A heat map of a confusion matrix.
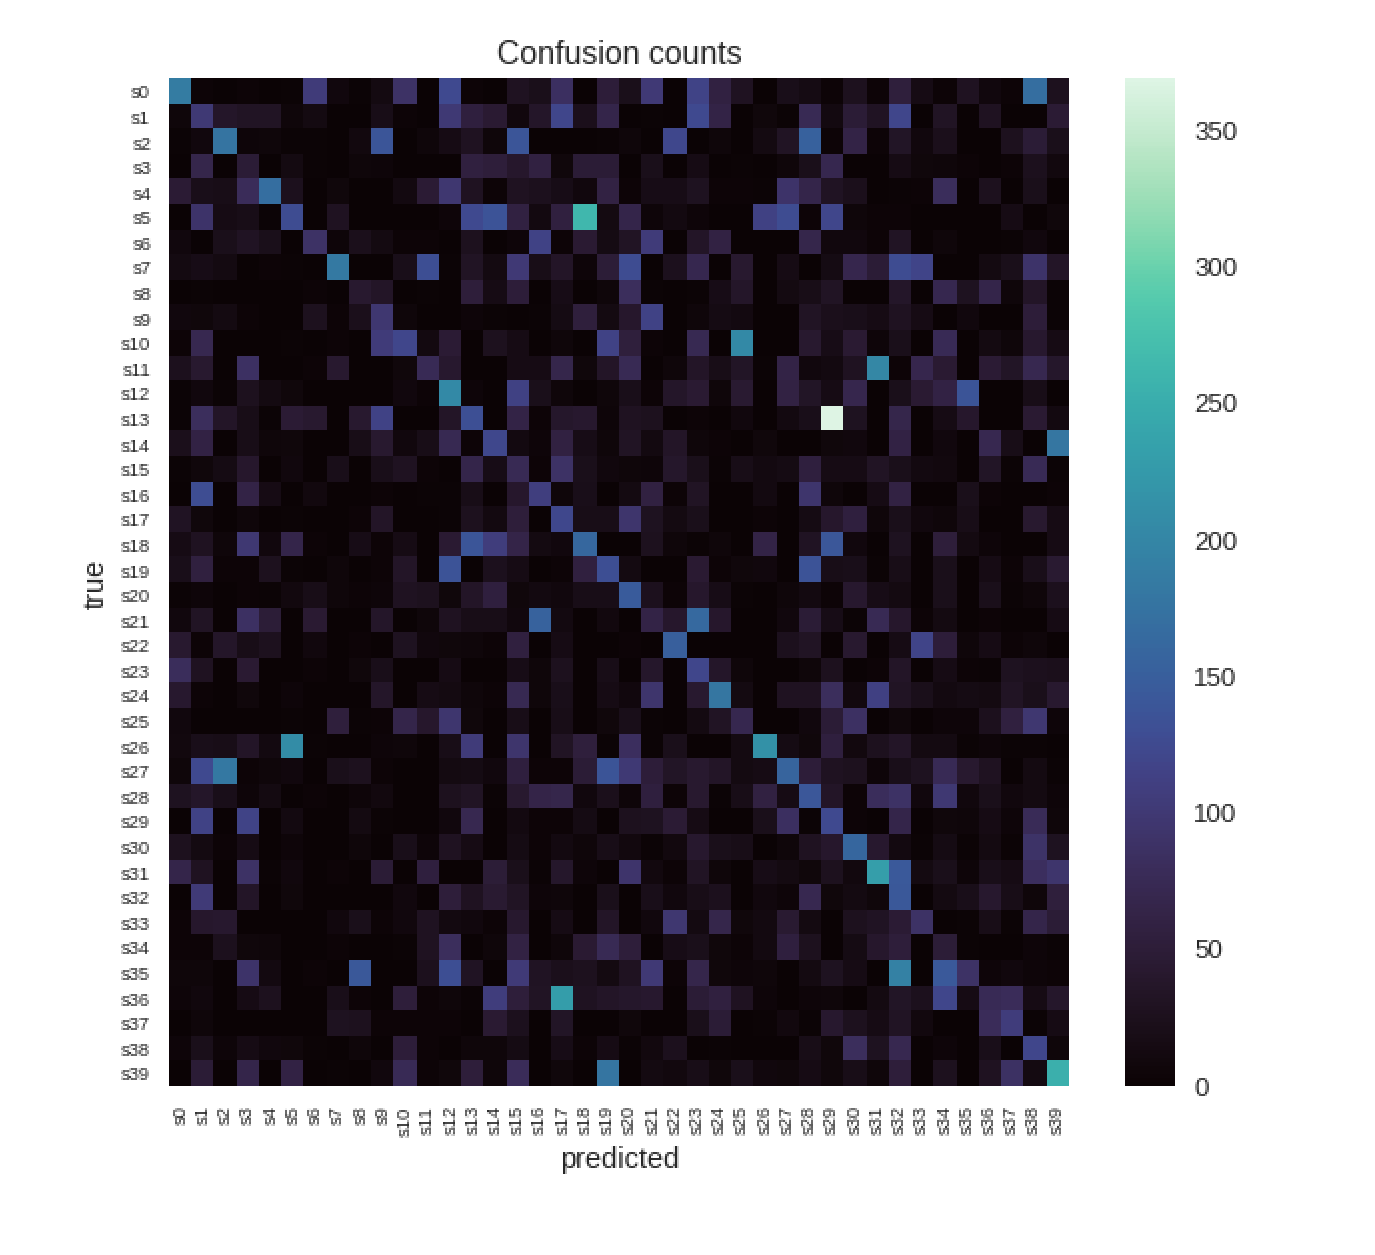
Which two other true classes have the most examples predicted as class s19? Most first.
s39, s27
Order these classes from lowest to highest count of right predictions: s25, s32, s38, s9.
s25, s9, s38, s32
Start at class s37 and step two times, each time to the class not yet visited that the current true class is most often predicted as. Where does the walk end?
s17
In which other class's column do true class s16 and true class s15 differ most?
s1
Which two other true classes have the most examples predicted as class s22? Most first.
s2, s33
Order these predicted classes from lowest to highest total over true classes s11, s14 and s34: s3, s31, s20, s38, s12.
s38, s3, s20, s12, s31
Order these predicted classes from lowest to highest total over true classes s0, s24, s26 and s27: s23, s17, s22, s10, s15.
s22, s10, s17, s23, s15
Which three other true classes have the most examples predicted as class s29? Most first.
s13, s18, s5
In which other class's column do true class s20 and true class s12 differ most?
s35
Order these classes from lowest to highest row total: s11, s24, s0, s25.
s25, s24, s11, s0
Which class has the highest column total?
s32
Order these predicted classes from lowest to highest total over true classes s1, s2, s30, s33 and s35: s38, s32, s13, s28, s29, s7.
s7, s29, s13, s38, s28, s32
